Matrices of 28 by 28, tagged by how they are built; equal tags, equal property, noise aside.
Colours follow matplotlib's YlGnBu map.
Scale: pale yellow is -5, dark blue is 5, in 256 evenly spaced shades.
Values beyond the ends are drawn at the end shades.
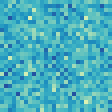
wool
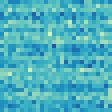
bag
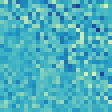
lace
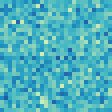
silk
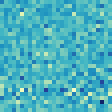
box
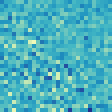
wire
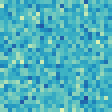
silk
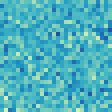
silk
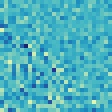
wire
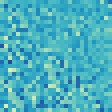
wire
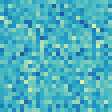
wool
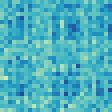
bag
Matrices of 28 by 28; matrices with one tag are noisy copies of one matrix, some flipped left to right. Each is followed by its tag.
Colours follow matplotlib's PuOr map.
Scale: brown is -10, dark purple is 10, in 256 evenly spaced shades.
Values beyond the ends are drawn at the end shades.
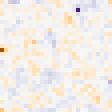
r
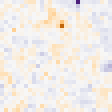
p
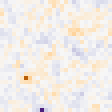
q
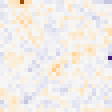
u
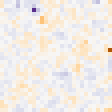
r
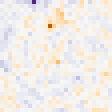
p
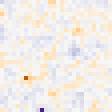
q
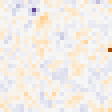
r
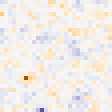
q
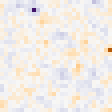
r
